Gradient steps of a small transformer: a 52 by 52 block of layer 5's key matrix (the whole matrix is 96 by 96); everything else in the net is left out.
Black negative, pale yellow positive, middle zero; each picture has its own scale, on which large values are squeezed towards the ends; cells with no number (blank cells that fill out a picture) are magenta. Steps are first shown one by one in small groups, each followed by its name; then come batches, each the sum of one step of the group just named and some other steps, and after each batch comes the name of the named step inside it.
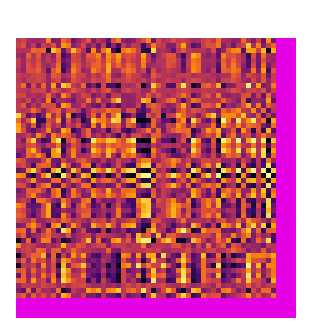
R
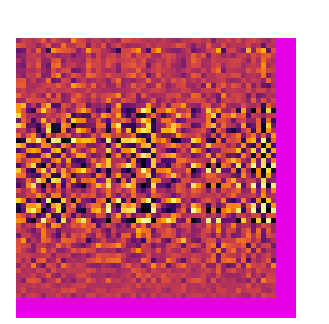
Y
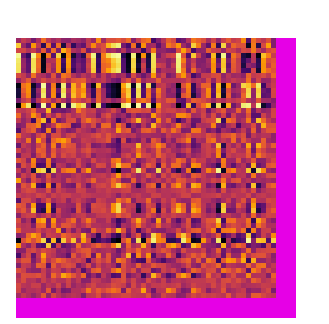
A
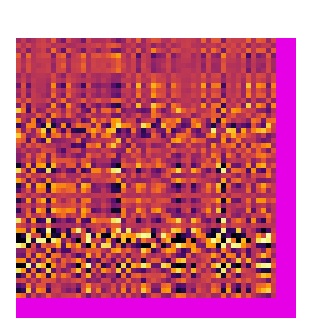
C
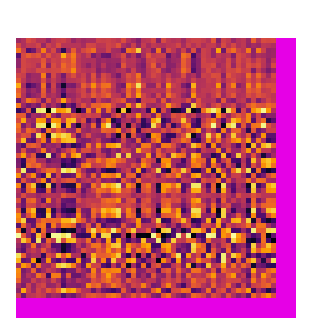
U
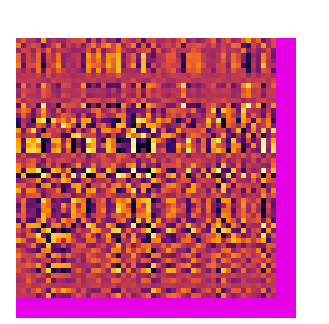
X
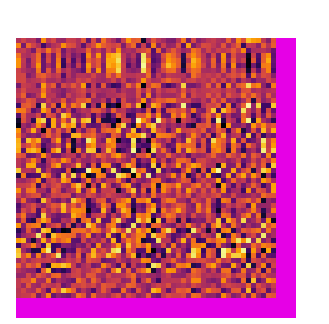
X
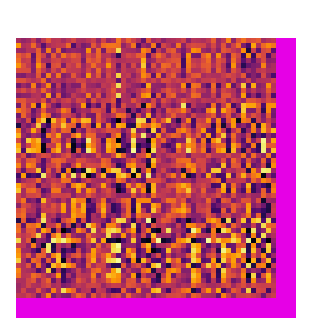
X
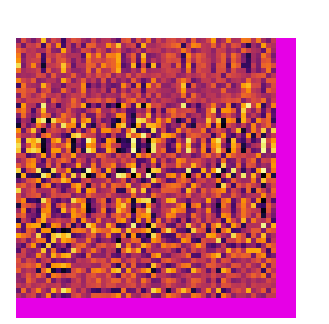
X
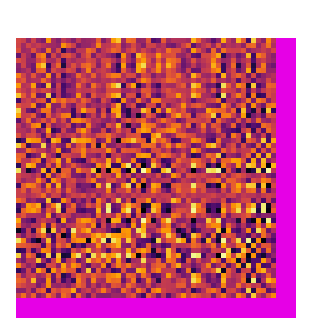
Y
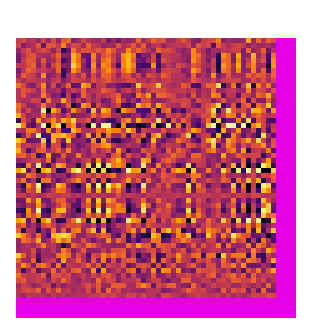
U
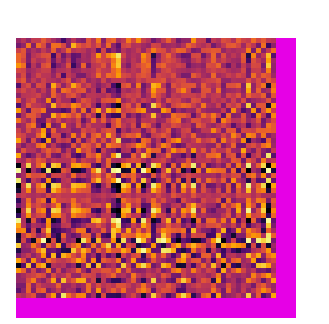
C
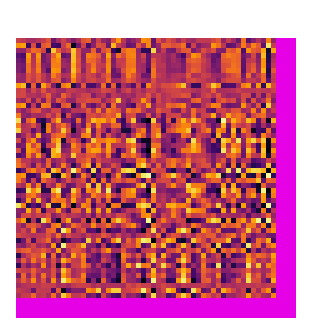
R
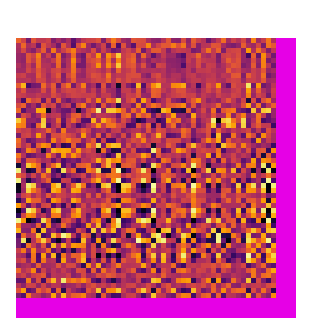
U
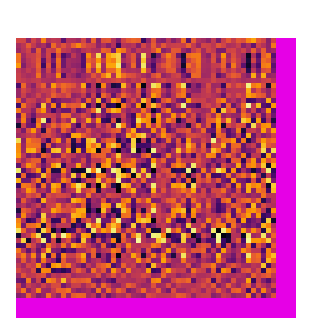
X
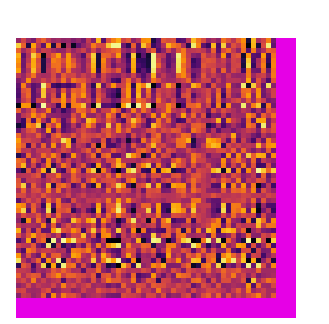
A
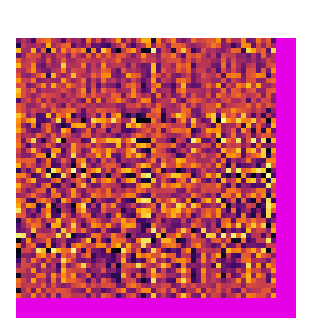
R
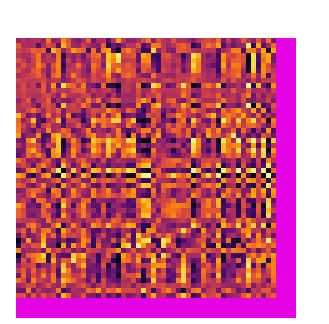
R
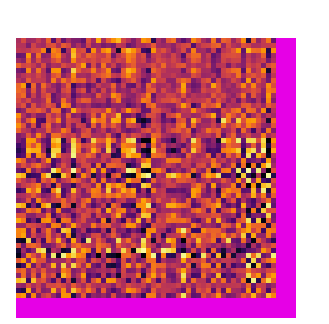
R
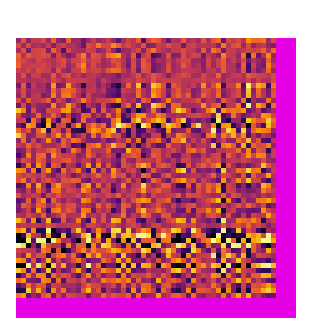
C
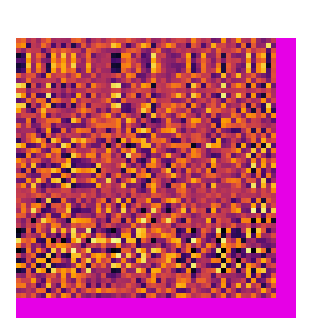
Y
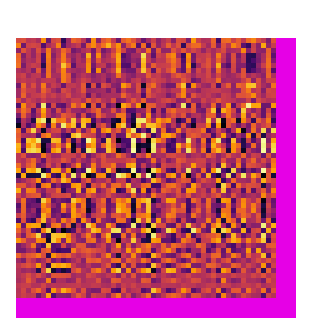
X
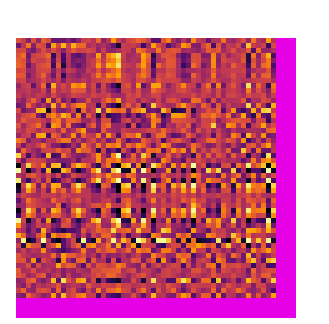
U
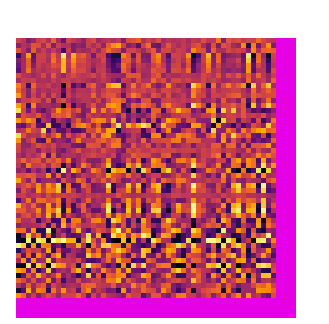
C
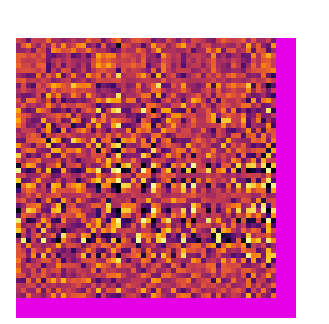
Y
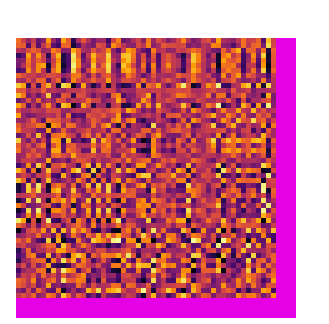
R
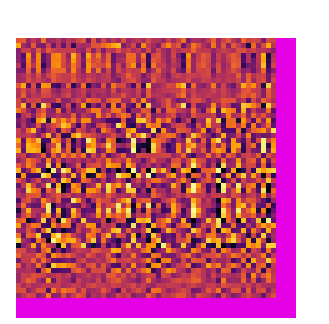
X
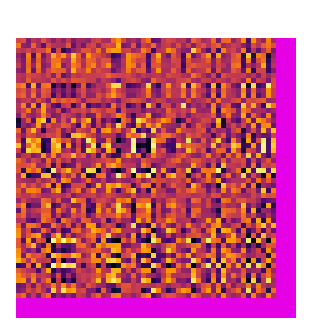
X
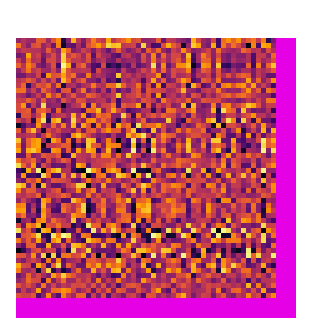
X
